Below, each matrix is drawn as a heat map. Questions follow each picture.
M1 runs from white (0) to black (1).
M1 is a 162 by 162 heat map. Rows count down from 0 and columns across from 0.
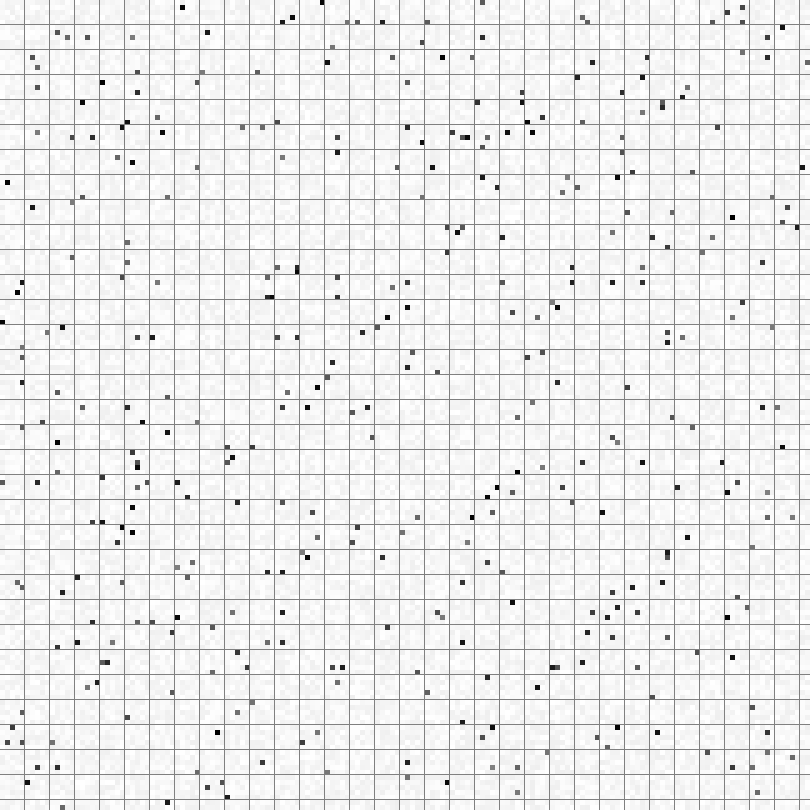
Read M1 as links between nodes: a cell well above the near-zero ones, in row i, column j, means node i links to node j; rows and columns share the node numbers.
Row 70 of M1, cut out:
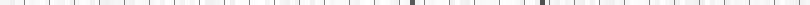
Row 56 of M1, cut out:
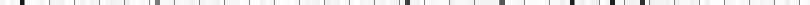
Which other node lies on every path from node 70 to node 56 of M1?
node 108
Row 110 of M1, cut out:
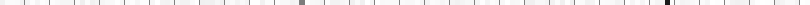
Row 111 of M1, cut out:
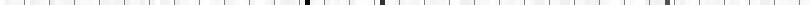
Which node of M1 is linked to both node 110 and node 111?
node 133
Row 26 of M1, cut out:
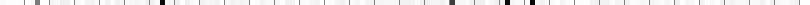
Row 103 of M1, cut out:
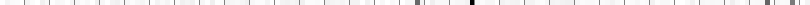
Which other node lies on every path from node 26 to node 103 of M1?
node 7
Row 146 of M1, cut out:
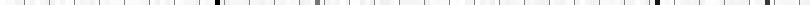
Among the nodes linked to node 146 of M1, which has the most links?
node 153
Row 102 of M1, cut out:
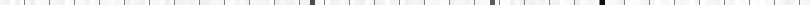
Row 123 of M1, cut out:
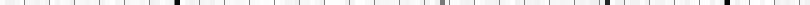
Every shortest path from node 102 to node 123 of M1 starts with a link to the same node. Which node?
node 98
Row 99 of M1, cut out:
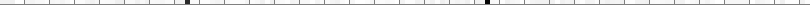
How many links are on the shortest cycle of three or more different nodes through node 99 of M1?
8
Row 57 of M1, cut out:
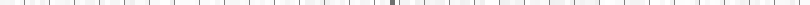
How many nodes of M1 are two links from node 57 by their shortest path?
1
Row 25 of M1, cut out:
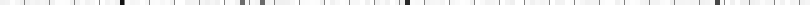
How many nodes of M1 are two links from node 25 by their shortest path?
9
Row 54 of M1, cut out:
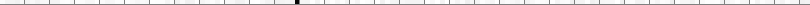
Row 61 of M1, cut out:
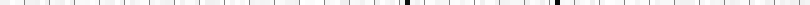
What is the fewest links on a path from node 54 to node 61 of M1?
6
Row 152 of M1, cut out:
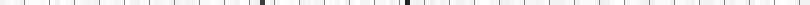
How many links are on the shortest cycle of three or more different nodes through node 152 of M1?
4
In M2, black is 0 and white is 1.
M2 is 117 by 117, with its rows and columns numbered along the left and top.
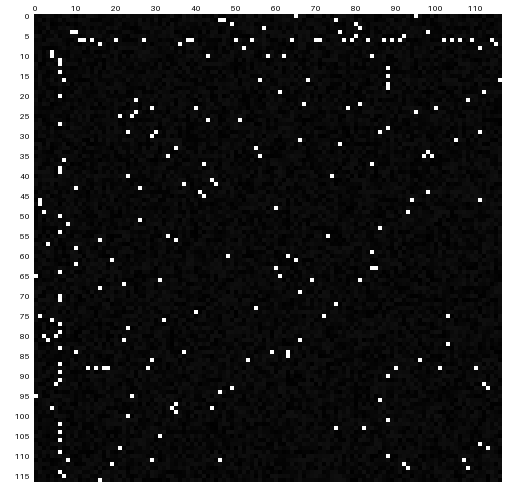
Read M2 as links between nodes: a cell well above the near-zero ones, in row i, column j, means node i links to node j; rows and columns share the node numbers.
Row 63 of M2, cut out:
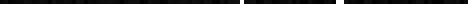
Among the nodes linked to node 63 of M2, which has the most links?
node 84
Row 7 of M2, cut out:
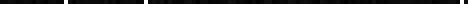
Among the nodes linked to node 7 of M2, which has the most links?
node 16
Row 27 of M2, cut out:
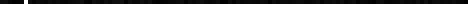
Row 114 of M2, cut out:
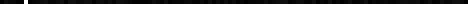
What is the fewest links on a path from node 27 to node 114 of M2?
2
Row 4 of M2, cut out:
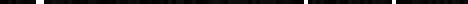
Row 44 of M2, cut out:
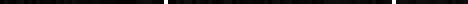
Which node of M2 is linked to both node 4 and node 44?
node 98
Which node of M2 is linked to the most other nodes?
node 6
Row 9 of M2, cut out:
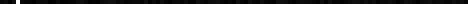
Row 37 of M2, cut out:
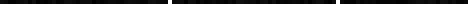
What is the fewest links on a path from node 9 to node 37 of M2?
4
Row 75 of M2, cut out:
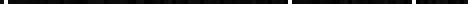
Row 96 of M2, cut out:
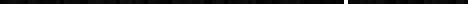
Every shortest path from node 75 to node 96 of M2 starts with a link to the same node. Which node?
node 1
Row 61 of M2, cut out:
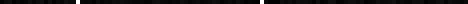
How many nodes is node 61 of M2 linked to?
2
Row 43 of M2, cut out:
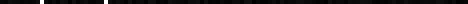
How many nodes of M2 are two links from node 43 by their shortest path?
5
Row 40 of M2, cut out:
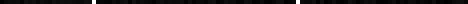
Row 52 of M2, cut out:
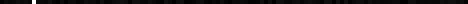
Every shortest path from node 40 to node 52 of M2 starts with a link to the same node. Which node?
node 23
